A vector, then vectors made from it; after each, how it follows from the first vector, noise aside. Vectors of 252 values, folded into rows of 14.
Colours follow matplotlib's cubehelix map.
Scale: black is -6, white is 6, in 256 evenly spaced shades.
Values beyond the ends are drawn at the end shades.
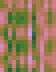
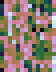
wrapped around, scaled up.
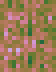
negated, partly zeroed.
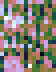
wrapped around, negated, scaled up.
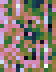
wrapped around, scaled up.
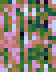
reversed, scaled up.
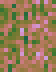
reversed, negated, partly zeroed.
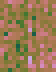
partly zeroed.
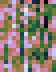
reversed, scaled up.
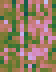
reversed, negated.
